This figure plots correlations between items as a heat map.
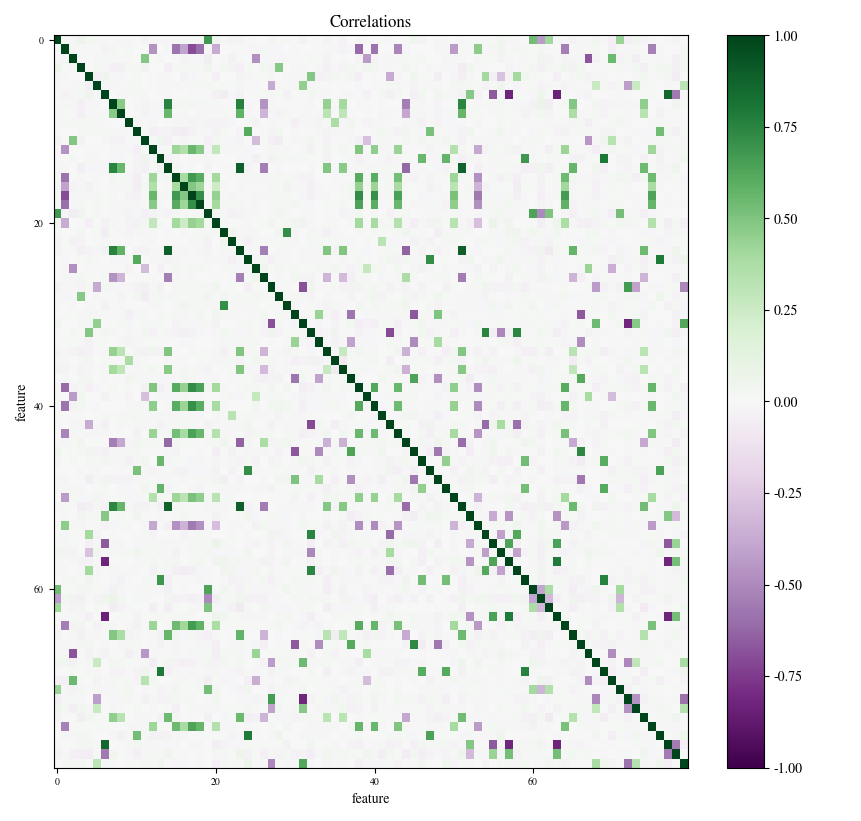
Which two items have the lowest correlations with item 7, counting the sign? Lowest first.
44, 26
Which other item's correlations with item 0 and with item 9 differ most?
19
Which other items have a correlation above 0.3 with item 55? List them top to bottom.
57, 63, 78
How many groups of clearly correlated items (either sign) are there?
14
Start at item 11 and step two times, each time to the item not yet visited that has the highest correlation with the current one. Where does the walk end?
70
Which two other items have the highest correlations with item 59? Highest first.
69, 13
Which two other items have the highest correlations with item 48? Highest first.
30, 33
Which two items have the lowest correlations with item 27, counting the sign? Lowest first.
31, 79
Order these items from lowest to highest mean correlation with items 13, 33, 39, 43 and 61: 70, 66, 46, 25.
66, 70, 25, 46
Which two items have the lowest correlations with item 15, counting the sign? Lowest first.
1, 53
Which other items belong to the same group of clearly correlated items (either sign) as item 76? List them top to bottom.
10, 24, 47
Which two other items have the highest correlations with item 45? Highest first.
66, 37
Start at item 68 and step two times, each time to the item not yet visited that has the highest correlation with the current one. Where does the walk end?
79
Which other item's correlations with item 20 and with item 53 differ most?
17
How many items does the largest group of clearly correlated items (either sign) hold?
14
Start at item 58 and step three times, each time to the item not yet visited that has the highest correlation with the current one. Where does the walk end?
4
